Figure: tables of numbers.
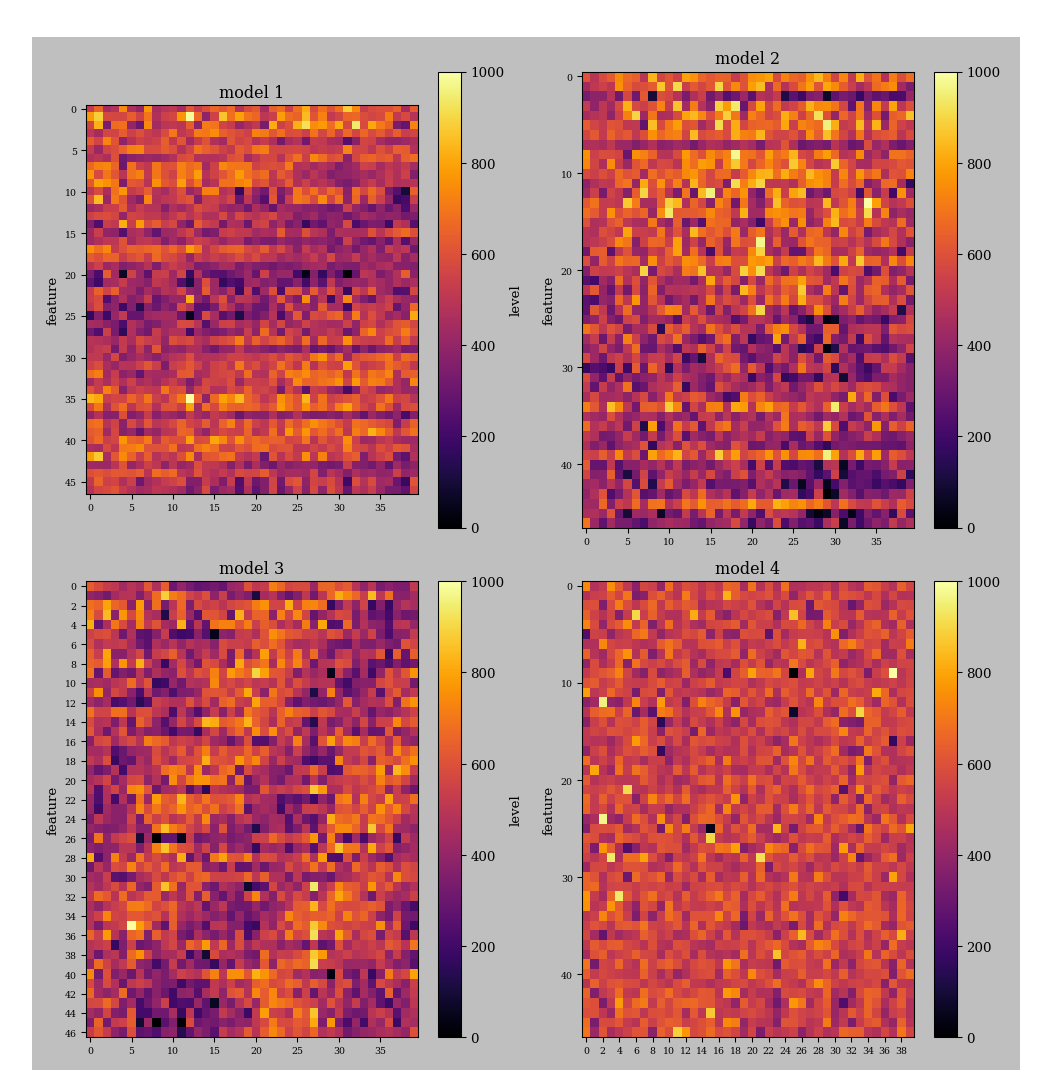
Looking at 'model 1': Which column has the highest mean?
1
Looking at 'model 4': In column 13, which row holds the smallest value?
15
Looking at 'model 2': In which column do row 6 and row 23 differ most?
13
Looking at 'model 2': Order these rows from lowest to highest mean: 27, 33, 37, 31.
31, 37, 27, 33
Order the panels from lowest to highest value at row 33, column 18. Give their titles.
model 2, model 3, model 1, model 4
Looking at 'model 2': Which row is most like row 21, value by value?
23
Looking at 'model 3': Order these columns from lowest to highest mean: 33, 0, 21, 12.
12, 33, 0, 21
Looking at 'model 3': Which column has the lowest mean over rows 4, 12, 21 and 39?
14
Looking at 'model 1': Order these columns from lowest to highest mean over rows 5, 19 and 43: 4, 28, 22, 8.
22, 28, 8, 4
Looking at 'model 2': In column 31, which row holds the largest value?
19
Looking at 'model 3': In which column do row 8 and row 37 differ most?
6
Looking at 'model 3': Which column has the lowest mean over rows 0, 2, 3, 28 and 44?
36
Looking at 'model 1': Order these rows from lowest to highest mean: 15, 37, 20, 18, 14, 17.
20, 37, 14, 15, 18, 17
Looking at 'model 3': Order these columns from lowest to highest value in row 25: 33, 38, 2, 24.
24, 2, 38, 33
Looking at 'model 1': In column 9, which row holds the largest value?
34
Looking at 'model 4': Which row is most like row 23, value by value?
18
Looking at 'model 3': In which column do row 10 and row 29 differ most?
9
